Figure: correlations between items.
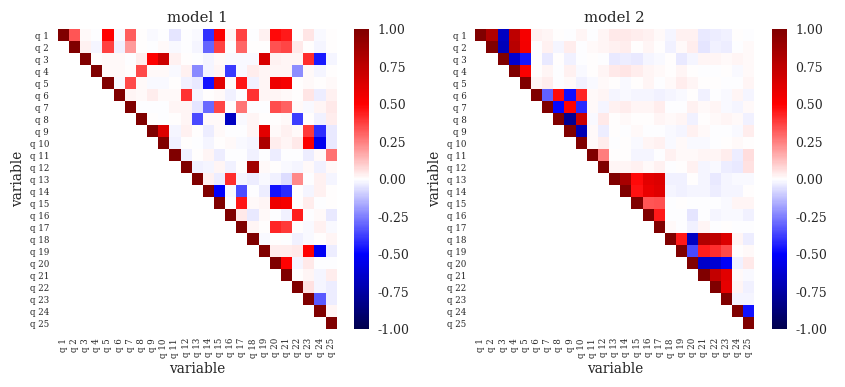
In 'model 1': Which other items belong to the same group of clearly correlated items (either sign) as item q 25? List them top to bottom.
q 11
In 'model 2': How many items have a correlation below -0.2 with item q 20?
5
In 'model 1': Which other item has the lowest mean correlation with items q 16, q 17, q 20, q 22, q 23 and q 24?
q 8
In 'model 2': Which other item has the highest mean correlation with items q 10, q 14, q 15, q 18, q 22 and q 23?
q 21
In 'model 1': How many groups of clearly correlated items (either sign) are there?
5
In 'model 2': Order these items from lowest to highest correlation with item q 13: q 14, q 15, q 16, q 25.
q 25, q 15, q 16, q 14
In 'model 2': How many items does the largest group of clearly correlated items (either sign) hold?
6
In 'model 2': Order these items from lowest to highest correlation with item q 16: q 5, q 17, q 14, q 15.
q 5, q 15, q 17, q 14
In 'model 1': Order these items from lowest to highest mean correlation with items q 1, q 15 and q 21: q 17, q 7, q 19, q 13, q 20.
q 13, q 19, q 7, q 17, q 20
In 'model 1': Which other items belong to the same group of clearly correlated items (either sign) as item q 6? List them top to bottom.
q 12, q 18
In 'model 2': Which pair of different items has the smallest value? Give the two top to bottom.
q 8, q 9
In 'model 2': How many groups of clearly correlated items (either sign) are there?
6
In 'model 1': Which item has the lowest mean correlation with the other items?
q 14
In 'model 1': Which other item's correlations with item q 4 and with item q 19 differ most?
q 10
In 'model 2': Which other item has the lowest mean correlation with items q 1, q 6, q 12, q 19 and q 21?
q 20
